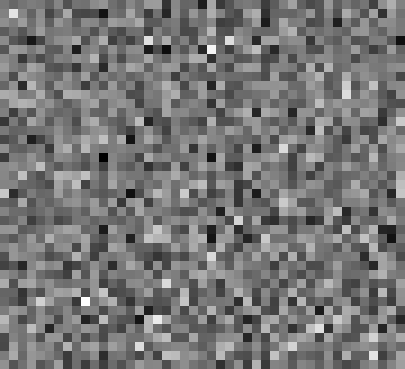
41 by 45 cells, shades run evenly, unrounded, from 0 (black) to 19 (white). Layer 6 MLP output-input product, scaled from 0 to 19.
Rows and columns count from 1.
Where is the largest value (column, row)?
10, 34
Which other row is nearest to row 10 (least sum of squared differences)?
18
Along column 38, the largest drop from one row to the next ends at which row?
25
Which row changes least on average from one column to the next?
4
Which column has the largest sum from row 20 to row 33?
9
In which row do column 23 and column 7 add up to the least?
6
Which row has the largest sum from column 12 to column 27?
39
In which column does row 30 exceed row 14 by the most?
43
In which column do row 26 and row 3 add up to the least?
38
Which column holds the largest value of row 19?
5
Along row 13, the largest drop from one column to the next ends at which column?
29
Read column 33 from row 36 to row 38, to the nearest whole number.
11 4 11
